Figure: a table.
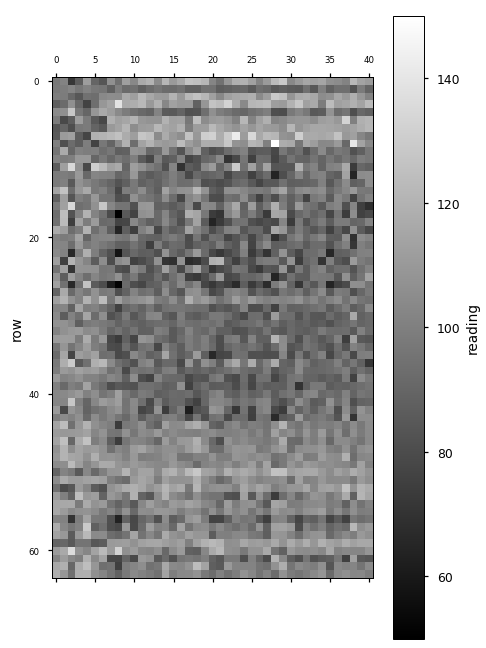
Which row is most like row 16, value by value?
36
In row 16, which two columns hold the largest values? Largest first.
2, 6
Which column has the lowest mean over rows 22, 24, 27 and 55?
8
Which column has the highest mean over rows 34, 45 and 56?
4
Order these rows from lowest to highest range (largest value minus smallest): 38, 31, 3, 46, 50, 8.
31, 38, 50, 46, 3, 8
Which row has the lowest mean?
26
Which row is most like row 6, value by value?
59
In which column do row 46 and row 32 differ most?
29
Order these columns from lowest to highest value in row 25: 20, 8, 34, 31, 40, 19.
19, 31, 20, 34, 8, 40
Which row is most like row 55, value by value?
45
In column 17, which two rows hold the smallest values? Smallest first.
42, 23
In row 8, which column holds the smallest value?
5
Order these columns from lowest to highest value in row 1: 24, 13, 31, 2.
31, 24, 13, 2
